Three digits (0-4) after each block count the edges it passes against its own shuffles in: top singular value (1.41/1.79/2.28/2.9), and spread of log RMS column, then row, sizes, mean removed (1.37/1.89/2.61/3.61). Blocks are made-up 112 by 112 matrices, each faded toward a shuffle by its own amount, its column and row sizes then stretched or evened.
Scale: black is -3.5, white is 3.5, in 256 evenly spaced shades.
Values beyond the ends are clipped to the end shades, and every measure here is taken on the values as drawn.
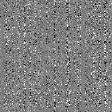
1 4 2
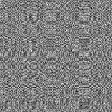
4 0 3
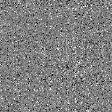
1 2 1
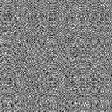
4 0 0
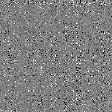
0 3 3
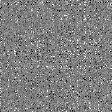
1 3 2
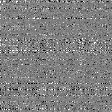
3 1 4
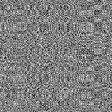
4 1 0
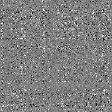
1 3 3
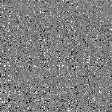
0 3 3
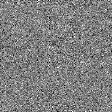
1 2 1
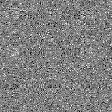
3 0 1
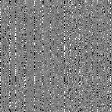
3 4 0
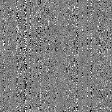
0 4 1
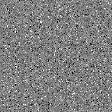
2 2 1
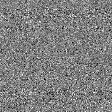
0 0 3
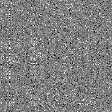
2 2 1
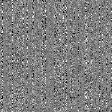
1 4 0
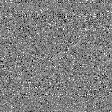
2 0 2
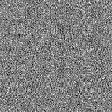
3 0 0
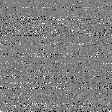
0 1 4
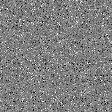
0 1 1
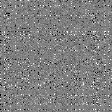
2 3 3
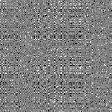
4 3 2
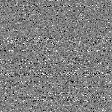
2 0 3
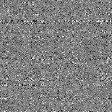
2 1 3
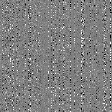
2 4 1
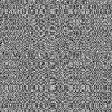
4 1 1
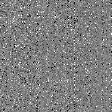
0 3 1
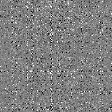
2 3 2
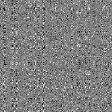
3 3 2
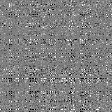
3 3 4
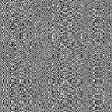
4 4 0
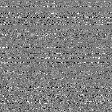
1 0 4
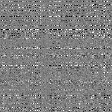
3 2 4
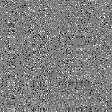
3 2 1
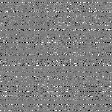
1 2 4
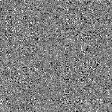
2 2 2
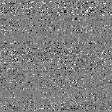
0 2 4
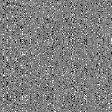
3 3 1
